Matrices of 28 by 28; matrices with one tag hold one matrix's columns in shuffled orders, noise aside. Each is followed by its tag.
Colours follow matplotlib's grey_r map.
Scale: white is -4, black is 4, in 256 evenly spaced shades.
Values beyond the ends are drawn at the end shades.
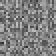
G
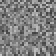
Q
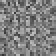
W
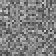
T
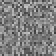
Q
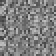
W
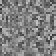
W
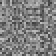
T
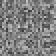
G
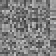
G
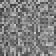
Q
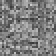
G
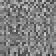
Q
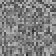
Q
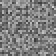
T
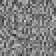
W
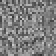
W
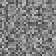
T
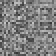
T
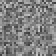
Q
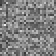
T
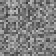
T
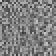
Q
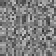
W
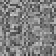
Q
